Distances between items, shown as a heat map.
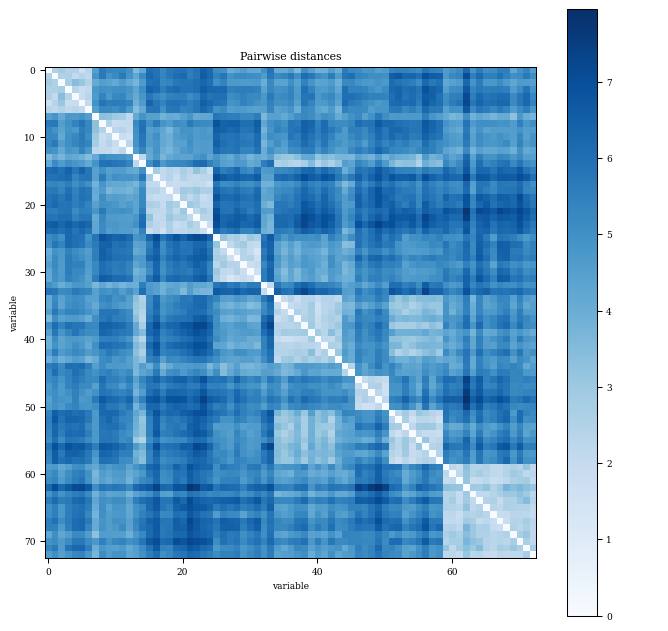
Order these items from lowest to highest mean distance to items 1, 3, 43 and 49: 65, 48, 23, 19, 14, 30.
48, 14, 30, 65, 19, 23
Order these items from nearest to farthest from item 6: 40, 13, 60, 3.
3, 13, 40, 60
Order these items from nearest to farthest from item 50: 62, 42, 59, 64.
42, 59, 64, 62
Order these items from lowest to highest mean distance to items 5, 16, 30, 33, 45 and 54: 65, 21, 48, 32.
32, 21, 48, 65
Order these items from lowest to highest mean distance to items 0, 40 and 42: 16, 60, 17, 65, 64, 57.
57, 60, 65, 17, 64, 16
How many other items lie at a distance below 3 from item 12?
5
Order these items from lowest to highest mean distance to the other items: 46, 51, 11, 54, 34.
34, 54, 11, 51, 46
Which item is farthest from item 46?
62
